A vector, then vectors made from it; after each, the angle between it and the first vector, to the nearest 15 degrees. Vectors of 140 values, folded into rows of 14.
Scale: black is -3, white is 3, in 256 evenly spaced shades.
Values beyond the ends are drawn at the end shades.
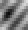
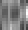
90 degrees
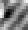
30 degrees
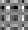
90 degrees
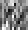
60 degrees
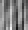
105 degrees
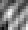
150 degrees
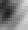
60 degrees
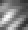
135 degrees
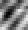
30 degrees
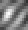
165 degrees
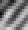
135 degrees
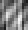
135 degrees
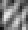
150 degrees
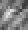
150 degrees
